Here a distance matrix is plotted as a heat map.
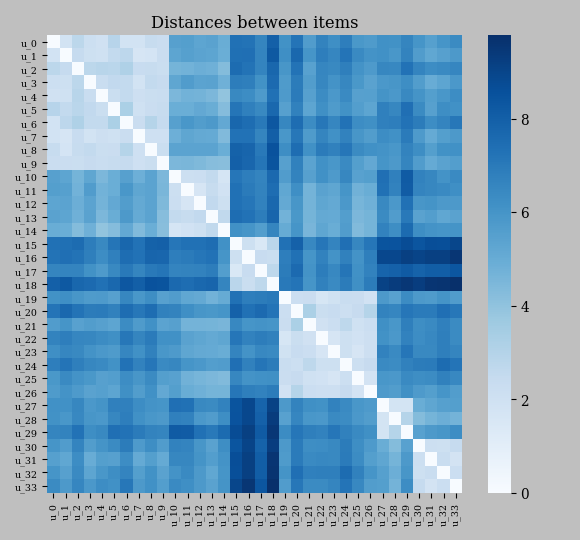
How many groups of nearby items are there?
6
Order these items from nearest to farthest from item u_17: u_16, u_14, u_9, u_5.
u_16, u_14, u_5, u_9
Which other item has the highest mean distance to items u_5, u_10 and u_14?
u_29
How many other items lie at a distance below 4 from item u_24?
7
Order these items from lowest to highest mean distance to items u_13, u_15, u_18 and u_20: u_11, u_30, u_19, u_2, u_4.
u_19, u_11, u_4, u_2, u_30
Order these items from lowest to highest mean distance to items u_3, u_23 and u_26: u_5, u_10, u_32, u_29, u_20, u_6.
u_20, u_5, u_6, u_10, u_32, u_29
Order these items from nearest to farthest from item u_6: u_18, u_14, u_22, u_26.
u_14, u_26, u_22, u_18
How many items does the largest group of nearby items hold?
10
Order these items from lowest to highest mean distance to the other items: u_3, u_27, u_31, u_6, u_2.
u_3, u_2, u_6, u_31, u_27
